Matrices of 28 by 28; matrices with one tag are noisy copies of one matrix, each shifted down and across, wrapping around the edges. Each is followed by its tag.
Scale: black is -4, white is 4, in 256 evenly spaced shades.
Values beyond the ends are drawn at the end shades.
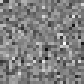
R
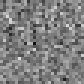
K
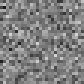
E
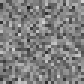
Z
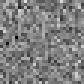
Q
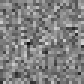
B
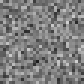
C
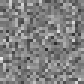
Z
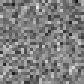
C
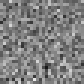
R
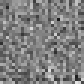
Q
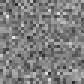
E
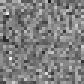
B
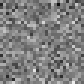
E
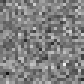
E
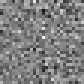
E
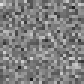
E
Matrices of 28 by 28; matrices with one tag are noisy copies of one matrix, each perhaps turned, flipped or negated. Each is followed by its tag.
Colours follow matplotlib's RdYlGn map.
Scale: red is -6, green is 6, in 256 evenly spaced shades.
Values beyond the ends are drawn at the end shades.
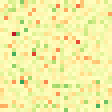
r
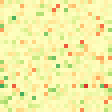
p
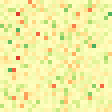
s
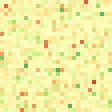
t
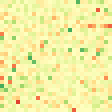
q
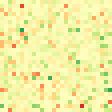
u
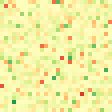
t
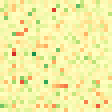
r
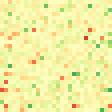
u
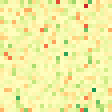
p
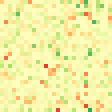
p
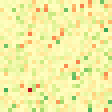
u
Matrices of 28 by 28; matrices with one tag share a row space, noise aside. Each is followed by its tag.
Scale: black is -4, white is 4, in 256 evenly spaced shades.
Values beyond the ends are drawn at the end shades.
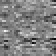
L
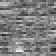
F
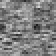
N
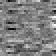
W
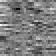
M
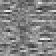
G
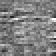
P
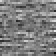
F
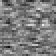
G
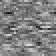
G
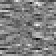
M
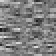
M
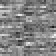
F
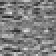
N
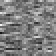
M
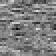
P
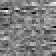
L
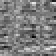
L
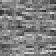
F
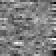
P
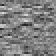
N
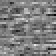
P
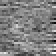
P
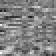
M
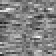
M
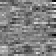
P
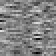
M
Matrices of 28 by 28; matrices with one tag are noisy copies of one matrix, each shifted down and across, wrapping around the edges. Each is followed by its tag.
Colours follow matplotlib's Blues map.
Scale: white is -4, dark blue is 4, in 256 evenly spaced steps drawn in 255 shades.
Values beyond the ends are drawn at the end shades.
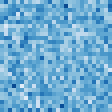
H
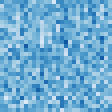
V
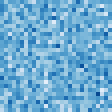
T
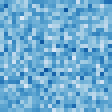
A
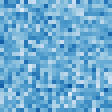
A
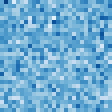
H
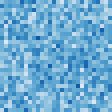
T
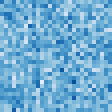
V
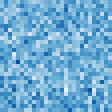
V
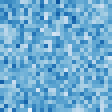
T
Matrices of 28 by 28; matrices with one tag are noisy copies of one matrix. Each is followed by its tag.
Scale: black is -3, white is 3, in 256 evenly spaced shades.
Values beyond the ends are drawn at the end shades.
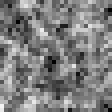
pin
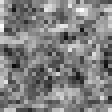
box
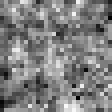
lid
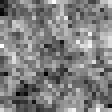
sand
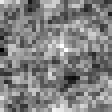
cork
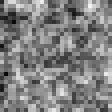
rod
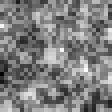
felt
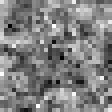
box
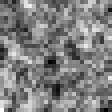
pin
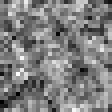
lid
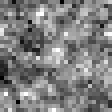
felt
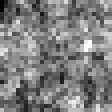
sand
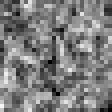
pin
